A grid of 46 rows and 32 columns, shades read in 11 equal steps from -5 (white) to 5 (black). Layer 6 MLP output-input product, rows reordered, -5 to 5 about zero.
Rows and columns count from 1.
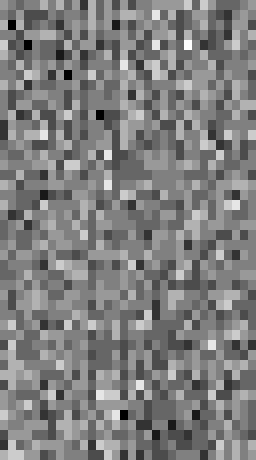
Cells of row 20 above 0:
16
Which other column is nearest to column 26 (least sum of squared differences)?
21
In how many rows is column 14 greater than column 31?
13
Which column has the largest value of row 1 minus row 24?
11
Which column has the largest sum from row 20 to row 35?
20
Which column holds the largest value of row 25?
24
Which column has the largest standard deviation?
6
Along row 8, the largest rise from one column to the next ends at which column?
9
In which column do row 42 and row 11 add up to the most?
25
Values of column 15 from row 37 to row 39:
0 -2 0
